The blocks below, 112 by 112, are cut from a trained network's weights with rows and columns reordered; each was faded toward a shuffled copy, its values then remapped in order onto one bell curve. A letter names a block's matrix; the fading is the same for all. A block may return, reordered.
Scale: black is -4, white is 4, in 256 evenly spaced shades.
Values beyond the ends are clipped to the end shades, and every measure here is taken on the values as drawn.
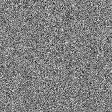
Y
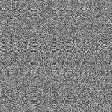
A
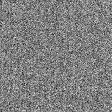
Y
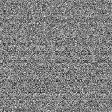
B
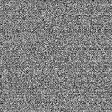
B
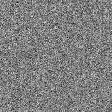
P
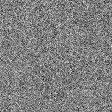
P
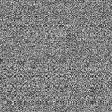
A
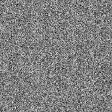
Y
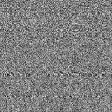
A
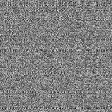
A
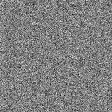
P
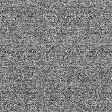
B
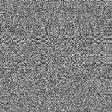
A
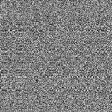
A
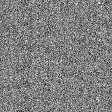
Y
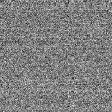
B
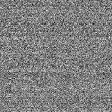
B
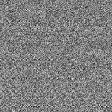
A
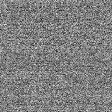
B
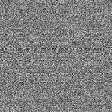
A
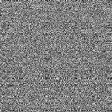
A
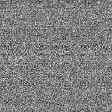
B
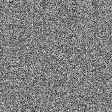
Y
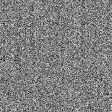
Y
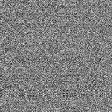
A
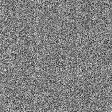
Y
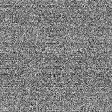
B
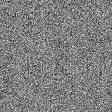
P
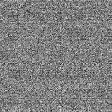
B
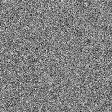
P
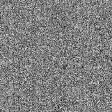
Y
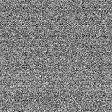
B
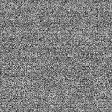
B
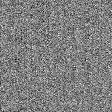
Y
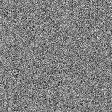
P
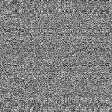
A
